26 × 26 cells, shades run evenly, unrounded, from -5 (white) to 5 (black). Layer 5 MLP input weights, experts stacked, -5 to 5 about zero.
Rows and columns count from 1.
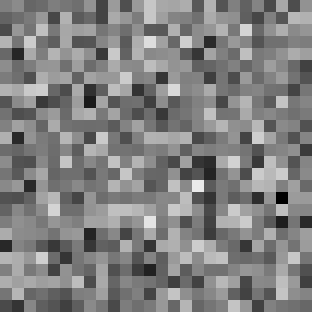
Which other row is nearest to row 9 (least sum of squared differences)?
23
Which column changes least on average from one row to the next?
9
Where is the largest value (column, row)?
24, 17
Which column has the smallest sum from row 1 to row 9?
10
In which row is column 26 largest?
19
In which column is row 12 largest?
2
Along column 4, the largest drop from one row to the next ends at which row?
22
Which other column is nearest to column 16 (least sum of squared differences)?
14
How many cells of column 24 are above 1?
3
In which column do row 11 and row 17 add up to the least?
5
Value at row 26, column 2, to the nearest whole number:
3
